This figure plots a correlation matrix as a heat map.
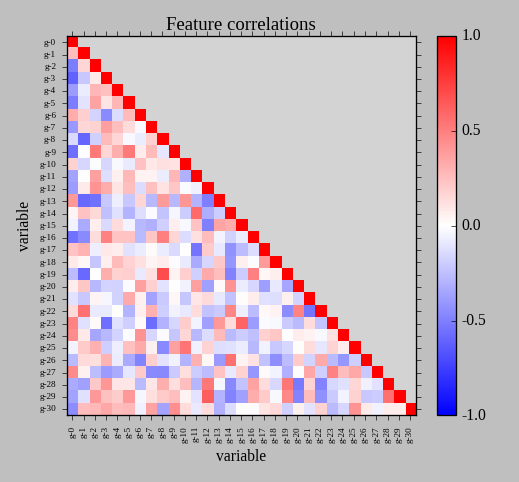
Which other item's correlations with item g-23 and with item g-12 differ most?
g-15
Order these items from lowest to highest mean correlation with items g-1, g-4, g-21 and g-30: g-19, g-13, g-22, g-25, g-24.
g-13, g-19, g-24, g-22, g-25
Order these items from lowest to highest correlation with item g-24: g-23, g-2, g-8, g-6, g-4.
g-2, g-4, g-8, g-23, g-6
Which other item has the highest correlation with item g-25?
g-10
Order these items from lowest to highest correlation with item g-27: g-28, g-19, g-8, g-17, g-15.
g-8, g-19, g-28, g-17, g-15
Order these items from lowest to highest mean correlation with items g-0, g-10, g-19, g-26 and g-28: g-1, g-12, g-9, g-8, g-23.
g-1, g-9, g-23, g-12, g-8
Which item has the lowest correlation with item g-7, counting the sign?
g-23
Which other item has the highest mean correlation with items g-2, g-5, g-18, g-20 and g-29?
g-9
